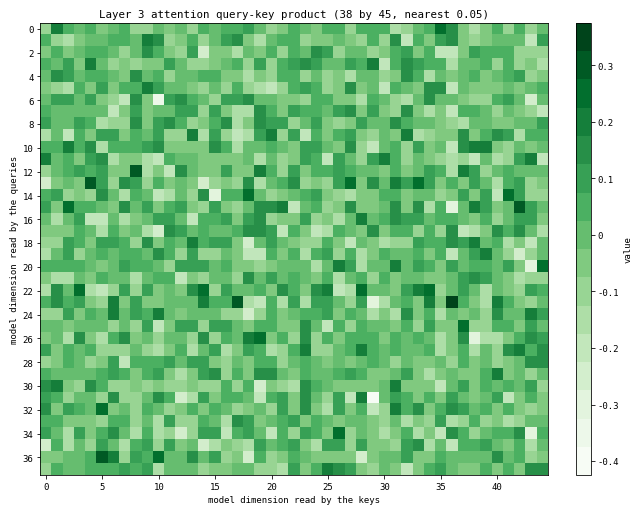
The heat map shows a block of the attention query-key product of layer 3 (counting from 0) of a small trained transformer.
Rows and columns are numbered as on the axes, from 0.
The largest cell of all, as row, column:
23, 36
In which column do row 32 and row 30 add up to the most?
31
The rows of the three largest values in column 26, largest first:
34, 20, 37
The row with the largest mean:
15
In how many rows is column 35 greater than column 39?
13
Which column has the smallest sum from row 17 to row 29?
35
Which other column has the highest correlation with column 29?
12
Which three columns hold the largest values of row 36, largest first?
5, 10, 6
